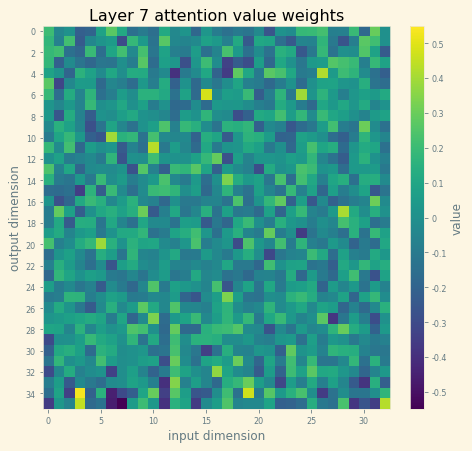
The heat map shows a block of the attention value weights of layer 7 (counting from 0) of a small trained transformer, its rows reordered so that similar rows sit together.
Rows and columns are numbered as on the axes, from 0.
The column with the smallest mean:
20
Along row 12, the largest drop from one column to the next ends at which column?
17
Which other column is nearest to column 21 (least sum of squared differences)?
13
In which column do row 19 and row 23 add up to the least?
24
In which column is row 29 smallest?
0
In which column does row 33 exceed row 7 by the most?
12
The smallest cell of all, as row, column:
35, 7
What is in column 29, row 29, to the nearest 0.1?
-0.1
